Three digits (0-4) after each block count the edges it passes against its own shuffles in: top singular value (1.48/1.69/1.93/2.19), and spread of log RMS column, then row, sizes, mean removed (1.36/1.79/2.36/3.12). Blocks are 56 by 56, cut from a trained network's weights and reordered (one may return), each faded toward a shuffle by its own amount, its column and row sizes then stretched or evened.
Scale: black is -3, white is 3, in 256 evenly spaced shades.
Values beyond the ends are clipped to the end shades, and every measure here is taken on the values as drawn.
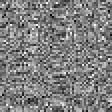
3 0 0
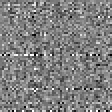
1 1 3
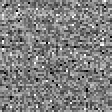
0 2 0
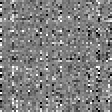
0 4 2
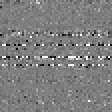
2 0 3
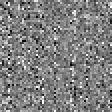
0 3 0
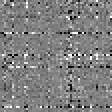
3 3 3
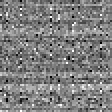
2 2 0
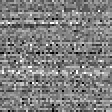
3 1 3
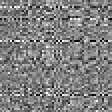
4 0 3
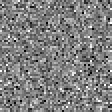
0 0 1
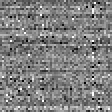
2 2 1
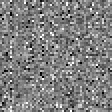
0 3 0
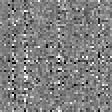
1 3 2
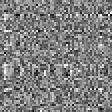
4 2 3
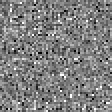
0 0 1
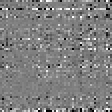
1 2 4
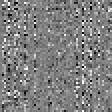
2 4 1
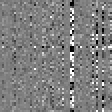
3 4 0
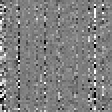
2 4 0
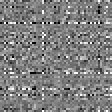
4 2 4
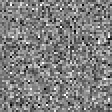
0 1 1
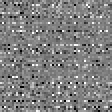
0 2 4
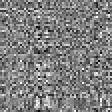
3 2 0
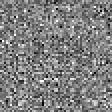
2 0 1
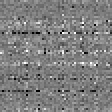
2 2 3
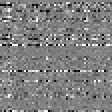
3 1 4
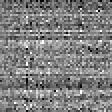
4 3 1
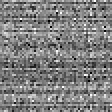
4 3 0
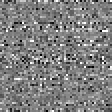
0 0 4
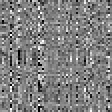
3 4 0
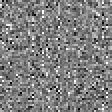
0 3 0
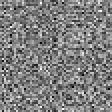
3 1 0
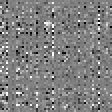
0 4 3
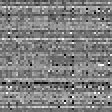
4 1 3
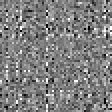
2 3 2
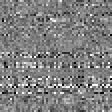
3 0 4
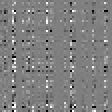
2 4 3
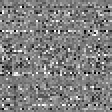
0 1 4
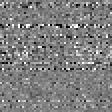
0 0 4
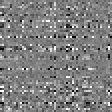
3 3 4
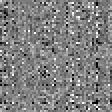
1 3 2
